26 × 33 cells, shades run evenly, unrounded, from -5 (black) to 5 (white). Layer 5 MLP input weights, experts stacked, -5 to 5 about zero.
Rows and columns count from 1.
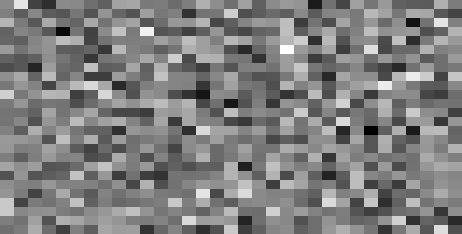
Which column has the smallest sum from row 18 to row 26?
28
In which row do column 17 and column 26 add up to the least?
12
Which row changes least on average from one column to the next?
24
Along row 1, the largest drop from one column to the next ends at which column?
3
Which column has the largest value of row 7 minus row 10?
15
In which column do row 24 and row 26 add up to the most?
17
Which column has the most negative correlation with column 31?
8
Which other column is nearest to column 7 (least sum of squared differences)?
19
